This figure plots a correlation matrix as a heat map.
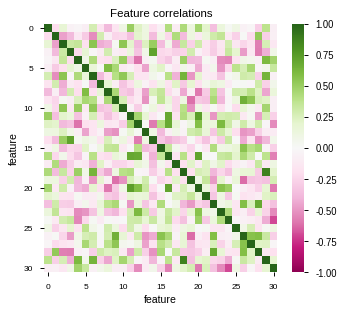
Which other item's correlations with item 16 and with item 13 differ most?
26
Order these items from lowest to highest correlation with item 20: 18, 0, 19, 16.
19, 18, 0, 16
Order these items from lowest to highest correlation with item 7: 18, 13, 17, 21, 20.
18, 20, 13, 21, 17
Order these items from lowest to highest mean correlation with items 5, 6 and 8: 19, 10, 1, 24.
1, 19, 24, 10
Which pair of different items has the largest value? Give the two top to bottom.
18, 29
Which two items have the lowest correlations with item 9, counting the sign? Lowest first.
19, 13
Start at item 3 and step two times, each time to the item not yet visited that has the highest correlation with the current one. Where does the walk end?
2
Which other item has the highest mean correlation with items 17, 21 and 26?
28
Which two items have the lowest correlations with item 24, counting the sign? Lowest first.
30, 4
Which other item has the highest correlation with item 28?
22
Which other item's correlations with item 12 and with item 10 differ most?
4
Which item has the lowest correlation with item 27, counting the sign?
13
